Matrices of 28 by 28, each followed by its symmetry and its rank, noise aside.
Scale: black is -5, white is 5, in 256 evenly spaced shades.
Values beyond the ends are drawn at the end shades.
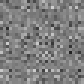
no symmetry, rank four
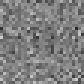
no symmetry, rank five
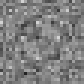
symmetric, rank four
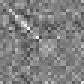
symmetric, rank five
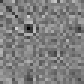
symmetric, rank three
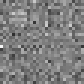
no symmetry, rank five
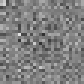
no symmetry, rank four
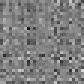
no symmetry, rank five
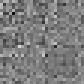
symmetric, rank five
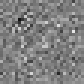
symmetric, rank five
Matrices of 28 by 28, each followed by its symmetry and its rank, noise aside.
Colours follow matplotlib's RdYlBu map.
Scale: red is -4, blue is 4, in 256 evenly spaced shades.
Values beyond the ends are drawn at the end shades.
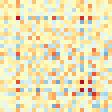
symmetric, rank two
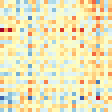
no symmetry, rank three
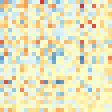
symmetric, rank three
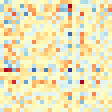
symmetric, rank three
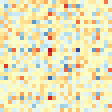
symmetric, rank three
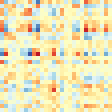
no symmetry, rank two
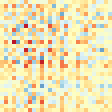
no symmetry, rank three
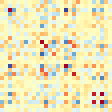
symmetric, rank three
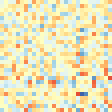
antisymmetric, rank four
